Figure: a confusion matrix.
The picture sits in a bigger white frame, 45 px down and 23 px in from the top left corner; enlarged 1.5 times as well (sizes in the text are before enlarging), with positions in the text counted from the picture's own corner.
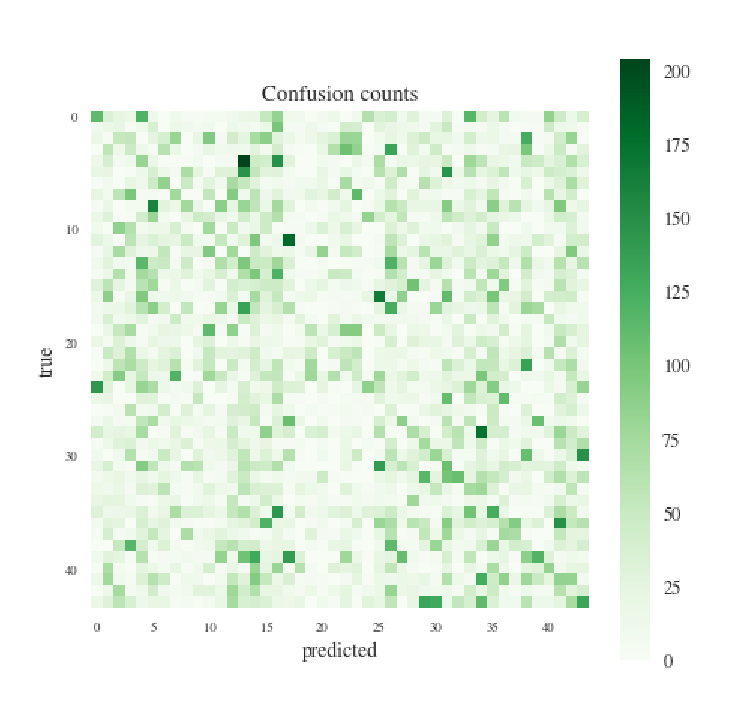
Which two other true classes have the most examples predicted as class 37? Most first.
36, 8
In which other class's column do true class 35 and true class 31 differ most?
25
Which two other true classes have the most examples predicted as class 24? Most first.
9, 0
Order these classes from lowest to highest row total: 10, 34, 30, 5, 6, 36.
34, 10, 6, 30, 5, 36
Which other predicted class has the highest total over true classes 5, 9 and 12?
31
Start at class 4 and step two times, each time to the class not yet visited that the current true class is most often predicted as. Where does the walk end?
26
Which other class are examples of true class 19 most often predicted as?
10
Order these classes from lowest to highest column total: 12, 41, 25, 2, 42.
2, 25, 12, 42, 41
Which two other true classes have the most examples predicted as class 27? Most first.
39, 16
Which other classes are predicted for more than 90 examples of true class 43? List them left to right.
29, 30, 34
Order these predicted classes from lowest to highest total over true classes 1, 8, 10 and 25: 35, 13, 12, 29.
29, 12, 13, 35
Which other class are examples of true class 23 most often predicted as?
7
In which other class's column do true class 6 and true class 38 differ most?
3
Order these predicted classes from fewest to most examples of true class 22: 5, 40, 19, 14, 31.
40, 5, 14, 31, 19
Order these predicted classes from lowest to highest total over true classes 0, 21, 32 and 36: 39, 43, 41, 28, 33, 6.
39, 6, 28, 43, 33, 41
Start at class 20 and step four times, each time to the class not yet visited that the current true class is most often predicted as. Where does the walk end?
15
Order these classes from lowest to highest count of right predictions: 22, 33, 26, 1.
1, 26, 22, 33
